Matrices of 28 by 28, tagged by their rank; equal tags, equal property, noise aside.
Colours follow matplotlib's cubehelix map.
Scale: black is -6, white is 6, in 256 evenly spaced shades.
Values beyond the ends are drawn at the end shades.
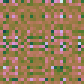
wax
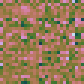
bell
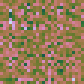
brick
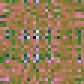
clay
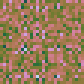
brick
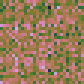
brick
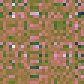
clay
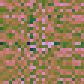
bell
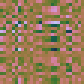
wax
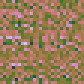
brick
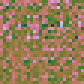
brick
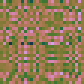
clay
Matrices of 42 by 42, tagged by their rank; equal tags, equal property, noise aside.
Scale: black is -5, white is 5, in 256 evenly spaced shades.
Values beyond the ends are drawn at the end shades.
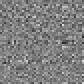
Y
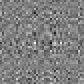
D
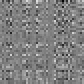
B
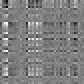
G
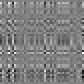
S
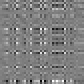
G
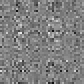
D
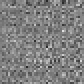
D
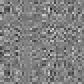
D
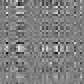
S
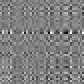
S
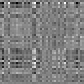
S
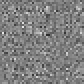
Y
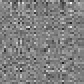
D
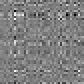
B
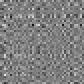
B
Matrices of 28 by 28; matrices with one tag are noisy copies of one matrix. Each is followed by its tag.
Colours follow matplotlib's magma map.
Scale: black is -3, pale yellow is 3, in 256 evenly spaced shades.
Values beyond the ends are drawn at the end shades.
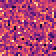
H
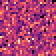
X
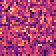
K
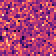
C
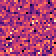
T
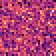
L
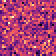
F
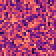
X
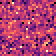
F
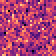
X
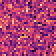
L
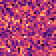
L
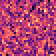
T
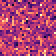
L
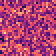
C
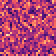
T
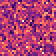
H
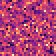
T
